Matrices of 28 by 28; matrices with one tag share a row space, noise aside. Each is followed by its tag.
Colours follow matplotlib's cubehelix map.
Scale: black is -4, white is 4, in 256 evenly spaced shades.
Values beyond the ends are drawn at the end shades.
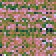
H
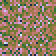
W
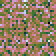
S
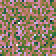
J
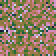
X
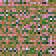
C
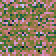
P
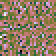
W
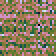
C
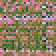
H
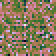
S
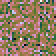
X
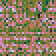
C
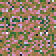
X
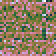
H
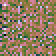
W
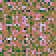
S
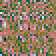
W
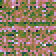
H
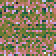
H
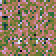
W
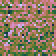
P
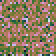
S
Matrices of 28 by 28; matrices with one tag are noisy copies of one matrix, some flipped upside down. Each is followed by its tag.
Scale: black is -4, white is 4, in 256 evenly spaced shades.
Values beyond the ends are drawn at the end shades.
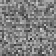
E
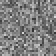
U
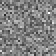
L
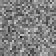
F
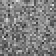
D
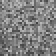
D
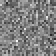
U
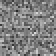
E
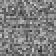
E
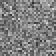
F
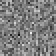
U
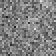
F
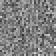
U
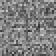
E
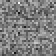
E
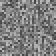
U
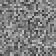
L
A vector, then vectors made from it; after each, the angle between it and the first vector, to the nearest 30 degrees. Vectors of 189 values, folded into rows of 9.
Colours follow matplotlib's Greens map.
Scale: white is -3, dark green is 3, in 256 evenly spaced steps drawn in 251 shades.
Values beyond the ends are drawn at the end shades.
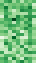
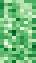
120 degrees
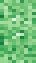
150 degrees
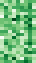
30 degrees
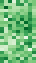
60 degrees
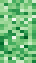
150 degrees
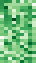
30 degrees
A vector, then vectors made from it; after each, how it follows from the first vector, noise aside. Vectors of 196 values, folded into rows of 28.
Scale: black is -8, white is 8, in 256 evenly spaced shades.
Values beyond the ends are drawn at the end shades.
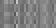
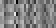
negated, scaled up.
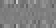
partly zeroed.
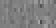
wrapped around, negated, partly zeroed.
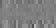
wrapped around, partly zeroed.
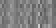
reversed.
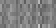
reversed.
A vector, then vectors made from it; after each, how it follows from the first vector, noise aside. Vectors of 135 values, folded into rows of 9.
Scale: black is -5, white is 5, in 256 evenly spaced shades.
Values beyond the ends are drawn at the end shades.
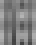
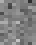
wrapped around, partly zeroed.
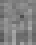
negated, shrunk.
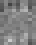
wrapped around, partly zeroed.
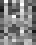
reversed, negated, scaled up.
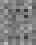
wrapped around, partly zeroed.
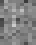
wrapped around, negated, partly zeroed.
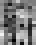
scaled up.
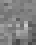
wrapped around, negated, partly zeroed.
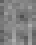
negated, shrunk.
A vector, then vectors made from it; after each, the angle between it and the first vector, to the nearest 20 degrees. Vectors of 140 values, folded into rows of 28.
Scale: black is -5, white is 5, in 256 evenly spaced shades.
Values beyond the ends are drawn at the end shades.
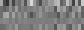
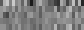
160 degrees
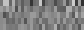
140 degrees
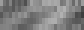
60 degrees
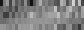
140 degrees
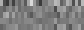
20 degrees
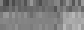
60 degrees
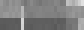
80 degrees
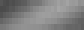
80 degrees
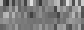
20 degrees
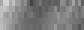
120 degrees
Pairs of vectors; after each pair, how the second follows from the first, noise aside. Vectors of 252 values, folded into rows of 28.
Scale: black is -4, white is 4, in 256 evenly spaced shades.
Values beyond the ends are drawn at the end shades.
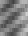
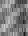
wrapped around, negated.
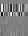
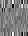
wrapped around.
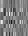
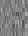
reversed, shrunk.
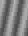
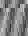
wrapped around.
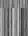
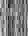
wrapped around.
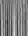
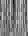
reversed, negated.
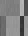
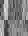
reversed, negated.
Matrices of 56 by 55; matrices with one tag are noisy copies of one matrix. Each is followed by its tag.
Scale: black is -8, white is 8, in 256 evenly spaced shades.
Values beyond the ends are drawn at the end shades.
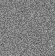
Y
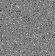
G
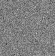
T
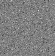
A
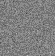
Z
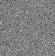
T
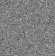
A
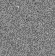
G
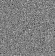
A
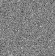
Y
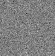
Z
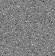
G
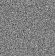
A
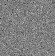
T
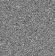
G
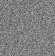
T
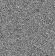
G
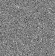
G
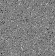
Y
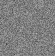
T
